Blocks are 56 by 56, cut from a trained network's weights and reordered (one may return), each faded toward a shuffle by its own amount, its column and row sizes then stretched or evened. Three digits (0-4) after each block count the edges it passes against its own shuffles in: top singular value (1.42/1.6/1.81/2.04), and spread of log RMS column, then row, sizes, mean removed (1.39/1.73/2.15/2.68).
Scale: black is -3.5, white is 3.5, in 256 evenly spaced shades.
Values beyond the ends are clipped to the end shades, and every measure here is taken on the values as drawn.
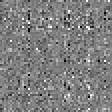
1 3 3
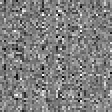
3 4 1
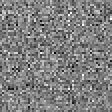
3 1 2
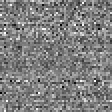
0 1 3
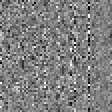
2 4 0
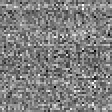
0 2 1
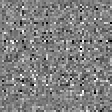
2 3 4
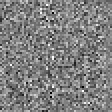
2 2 0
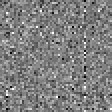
1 2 1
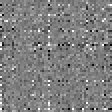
3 3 3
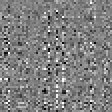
4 4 3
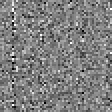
0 3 0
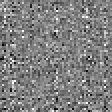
0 4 2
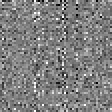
4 4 3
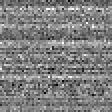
4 1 3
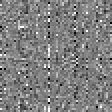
3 4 0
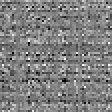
3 4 3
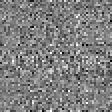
3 2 3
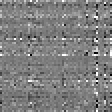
3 4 3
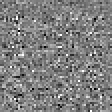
2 3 3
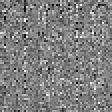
0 3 2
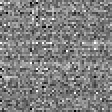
1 2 2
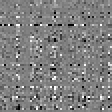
1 4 4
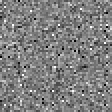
0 2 1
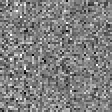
2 2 1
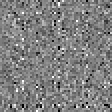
4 3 1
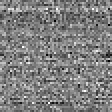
2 2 2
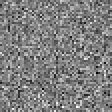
3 1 0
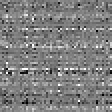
4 4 4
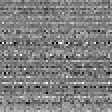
4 1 4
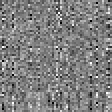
4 4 1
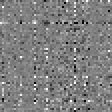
1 3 3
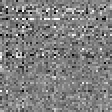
1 2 4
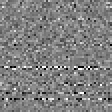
4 0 4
